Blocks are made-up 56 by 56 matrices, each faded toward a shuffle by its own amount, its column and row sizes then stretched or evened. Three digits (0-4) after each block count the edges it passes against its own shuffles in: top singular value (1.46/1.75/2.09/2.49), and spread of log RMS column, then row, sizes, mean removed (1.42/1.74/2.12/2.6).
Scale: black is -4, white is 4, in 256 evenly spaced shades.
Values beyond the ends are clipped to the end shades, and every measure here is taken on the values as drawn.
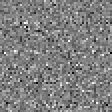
0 0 3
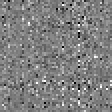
0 4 2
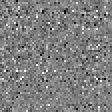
0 1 2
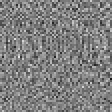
3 0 2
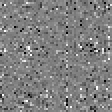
1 3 1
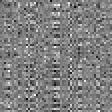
4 4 0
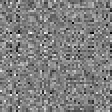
3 3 2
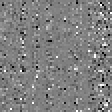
0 4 1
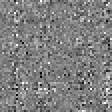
1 3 2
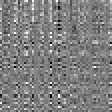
4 4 2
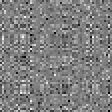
4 3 1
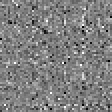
2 2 2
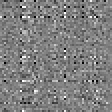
3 3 3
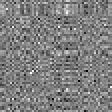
4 1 1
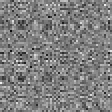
3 2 1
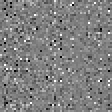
0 3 1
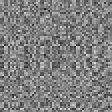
4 0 3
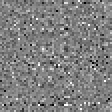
2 0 2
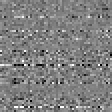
3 1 4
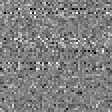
3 0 4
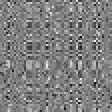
4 4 0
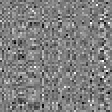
4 3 0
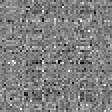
3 1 3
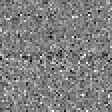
0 0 1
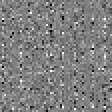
1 4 0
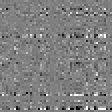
4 3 4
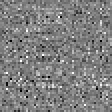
1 2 2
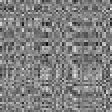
4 4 4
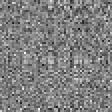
3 1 1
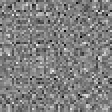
3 0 2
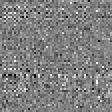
3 2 3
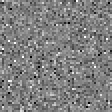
0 1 0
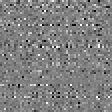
2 0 4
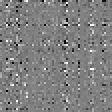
2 4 3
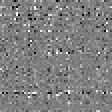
1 3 4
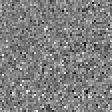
0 0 1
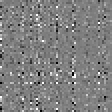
3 4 2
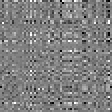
4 3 4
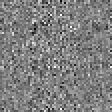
2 3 1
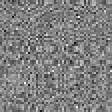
3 2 0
